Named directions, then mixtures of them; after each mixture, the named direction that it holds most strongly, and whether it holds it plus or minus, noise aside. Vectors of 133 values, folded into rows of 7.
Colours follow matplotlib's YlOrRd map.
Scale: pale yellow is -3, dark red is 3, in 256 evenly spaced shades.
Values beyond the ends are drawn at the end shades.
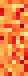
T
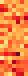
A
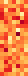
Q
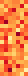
Q, plus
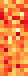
Q, plus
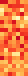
A, minus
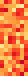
T, plus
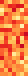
T, minus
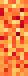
Q, plus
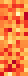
T, minus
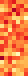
A, minus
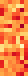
T, plus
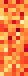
Q, minus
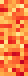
A, plus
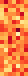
Q, minus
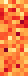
Q, plus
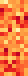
A, plus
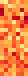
Q, plus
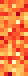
A, minus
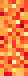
T, plus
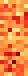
A, plus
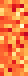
T, minus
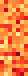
A, plus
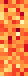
Q, minus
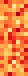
T, plus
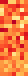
T, minus
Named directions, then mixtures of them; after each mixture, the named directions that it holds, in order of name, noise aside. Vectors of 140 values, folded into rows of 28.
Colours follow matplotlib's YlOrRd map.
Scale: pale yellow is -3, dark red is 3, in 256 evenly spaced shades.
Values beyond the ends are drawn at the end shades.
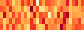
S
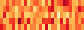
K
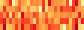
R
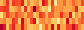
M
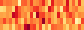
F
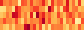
F.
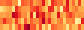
F.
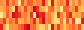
F, M.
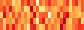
S.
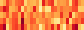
M, R.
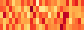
S.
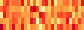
M, S.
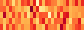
S.
